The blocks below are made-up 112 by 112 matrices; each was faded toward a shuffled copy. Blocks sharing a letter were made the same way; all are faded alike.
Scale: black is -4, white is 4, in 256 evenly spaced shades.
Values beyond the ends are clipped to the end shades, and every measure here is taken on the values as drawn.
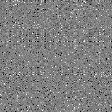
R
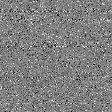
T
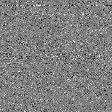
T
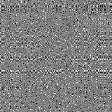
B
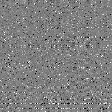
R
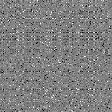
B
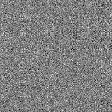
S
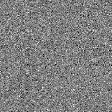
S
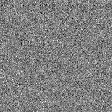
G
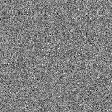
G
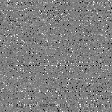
R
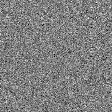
G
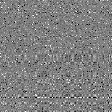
B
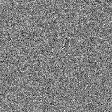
G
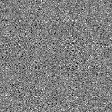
S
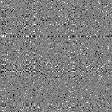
B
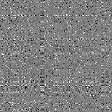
B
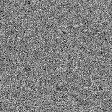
G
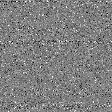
T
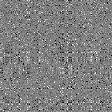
B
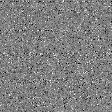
T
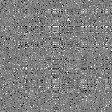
B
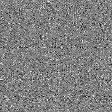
T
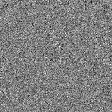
G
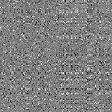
B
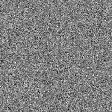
G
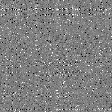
R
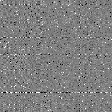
B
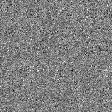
G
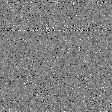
T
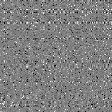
B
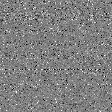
T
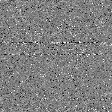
T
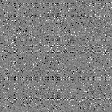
B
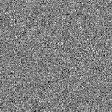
S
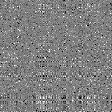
B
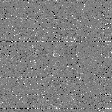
R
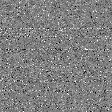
T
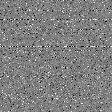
T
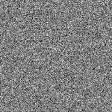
G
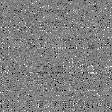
R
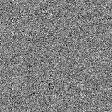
G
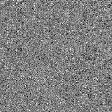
S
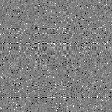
B
